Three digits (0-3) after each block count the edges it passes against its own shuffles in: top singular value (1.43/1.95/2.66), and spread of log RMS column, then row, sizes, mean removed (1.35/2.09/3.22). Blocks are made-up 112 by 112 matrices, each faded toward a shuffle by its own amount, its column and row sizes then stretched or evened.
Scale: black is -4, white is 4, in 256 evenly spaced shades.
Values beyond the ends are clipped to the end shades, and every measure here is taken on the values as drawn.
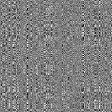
3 3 1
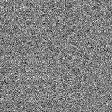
2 0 0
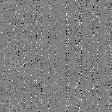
1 3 0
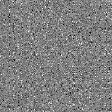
2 2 0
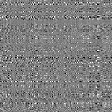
3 2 3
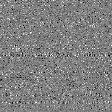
2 0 2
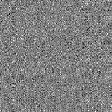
2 1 0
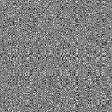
3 2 1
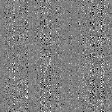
1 3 1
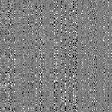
3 3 1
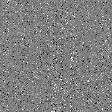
0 2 0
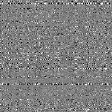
2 2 3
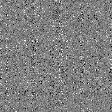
1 2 1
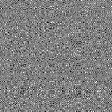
3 0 2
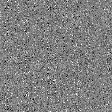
0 2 0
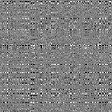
3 2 3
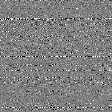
2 0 3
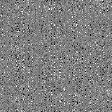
1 3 1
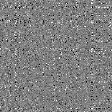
2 2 2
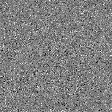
1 0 1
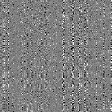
3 3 0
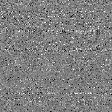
2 0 2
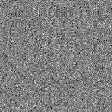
2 0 0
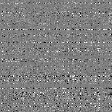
1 2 3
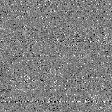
2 0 2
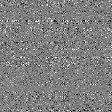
2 1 3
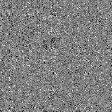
1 2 1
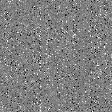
0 2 0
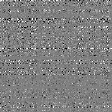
2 2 3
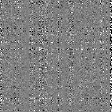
1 3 2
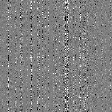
2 3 1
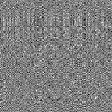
3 1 1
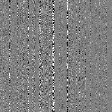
2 3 0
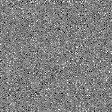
1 1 1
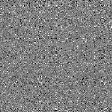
2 2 2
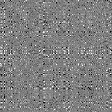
3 2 2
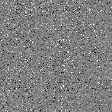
0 1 1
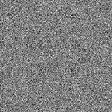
2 1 0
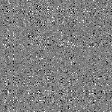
2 2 2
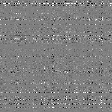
2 2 3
